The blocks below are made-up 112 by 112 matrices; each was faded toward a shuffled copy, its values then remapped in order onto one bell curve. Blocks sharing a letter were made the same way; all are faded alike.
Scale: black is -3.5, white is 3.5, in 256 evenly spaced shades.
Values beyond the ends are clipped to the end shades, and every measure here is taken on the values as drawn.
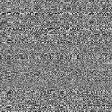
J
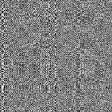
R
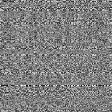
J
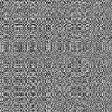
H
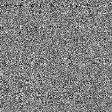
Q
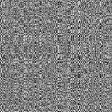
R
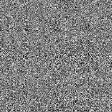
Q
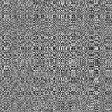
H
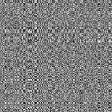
H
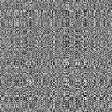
H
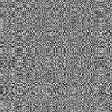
H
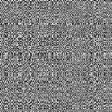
H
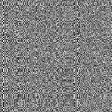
R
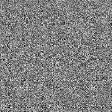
Q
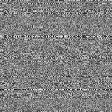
J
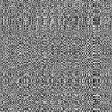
H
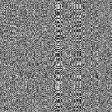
R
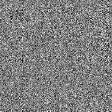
Q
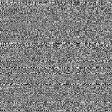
J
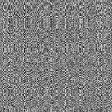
R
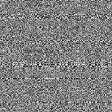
J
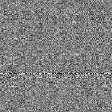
J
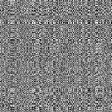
H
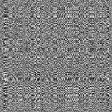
H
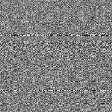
J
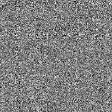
Q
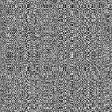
R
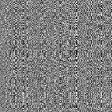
R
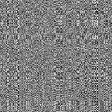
R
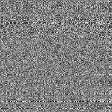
J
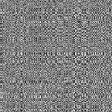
H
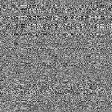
J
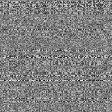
J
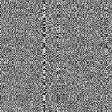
R
